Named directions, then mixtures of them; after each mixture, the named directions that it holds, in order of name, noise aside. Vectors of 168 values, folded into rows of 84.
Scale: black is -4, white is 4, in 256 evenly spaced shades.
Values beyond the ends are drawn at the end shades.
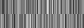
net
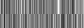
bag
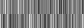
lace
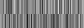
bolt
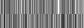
bag.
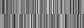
bolt, net.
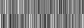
lace.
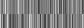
lace.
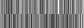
bag, bolt.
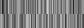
net.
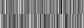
bolt, lace, net.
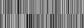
bolt, lace, net.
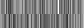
bag, bolt, lace.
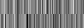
bag, bolt, net.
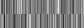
bag, lace, net.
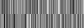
bag, net.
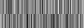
bolt.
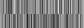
bolt.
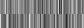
bolt, lace.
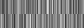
net.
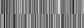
bag, net.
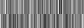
bolt, lace.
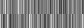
lace.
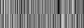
bag.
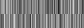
bag, bolt, net.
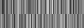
net.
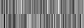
bag, lace, net.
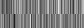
bag, bolt, net.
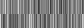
lace.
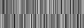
bolt, net.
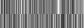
bag.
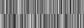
bolt, lace, net.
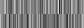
bolt, lace.
